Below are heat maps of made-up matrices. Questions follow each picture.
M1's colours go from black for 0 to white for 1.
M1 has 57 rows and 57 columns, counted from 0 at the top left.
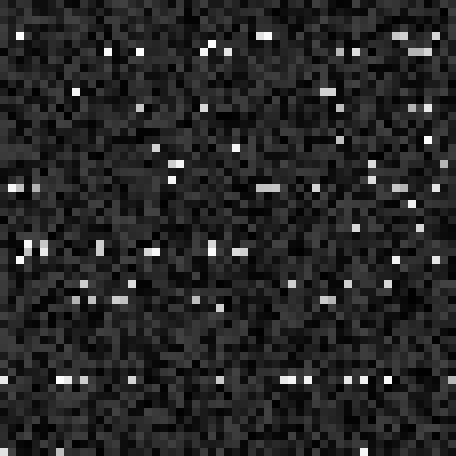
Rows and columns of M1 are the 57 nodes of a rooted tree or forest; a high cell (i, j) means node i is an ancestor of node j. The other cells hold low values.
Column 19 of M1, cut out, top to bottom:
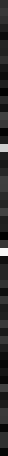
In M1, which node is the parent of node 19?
18
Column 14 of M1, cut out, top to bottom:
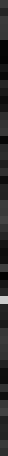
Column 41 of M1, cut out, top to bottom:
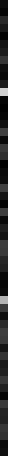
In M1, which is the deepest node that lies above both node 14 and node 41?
37
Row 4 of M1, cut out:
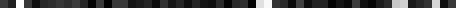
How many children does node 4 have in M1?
3
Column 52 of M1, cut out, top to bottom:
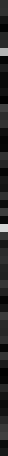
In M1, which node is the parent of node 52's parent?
6
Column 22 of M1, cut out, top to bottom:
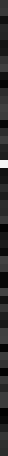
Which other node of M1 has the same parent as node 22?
55
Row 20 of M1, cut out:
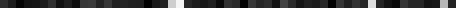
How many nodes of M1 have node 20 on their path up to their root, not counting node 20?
4
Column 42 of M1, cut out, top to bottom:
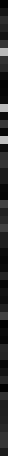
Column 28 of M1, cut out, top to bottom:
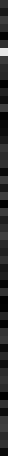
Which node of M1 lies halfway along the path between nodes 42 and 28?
13
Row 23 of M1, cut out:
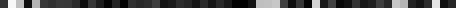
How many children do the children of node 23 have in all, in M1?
3
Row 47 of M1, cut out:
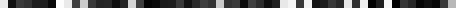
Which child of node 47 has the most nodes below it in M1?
35
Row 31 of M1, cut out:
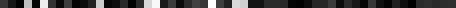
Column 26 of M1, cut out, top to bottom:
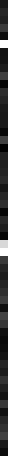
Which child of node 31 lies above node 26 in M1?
30
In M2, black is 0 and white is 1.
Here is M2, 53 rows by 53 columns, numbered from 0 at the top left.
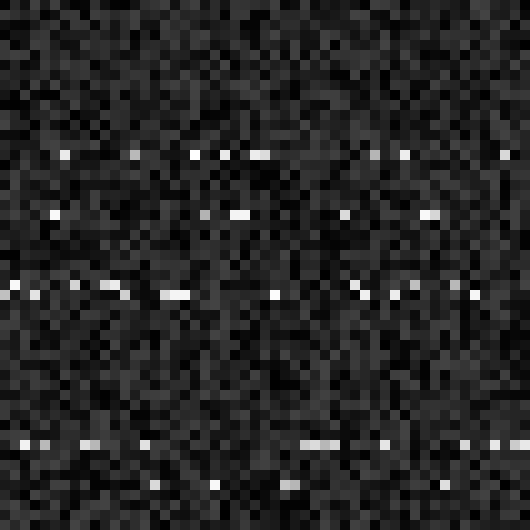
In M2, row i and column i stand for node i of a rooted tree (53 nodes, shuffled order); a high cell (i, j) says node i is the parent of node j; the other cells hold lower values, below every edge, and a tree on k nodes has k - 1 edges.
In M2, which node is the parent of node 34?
21
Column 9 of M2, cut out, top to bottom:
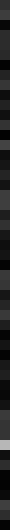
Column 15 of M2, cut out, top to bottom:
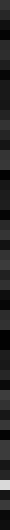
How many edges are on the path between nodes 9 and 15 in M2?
3
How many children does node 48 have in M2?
5
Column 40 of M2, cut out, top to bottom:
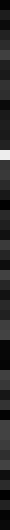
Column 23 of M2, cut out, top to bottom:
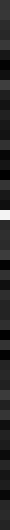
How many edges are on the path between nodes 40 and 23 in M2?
4
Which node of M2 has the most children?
44
